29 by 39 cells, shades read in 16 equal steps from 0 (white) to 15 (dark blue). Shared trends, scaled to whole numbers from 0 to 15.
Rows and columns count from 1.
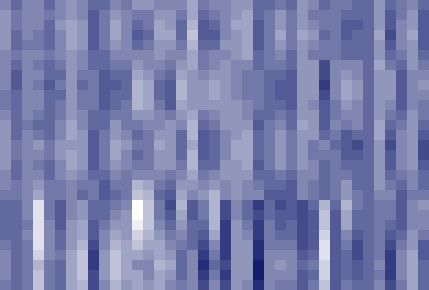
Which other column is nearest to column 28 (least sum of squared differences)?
21
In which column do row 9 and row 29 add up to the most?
24
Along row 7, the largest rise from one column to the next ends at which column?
30
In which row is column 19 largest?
27
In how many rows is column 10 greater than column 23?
21
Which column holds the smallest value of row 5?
18
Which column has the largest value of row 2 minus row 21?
13
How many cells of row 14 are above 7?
25
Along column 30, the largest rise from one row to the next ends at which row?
7
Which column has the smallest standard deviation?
34
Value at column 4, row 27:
5
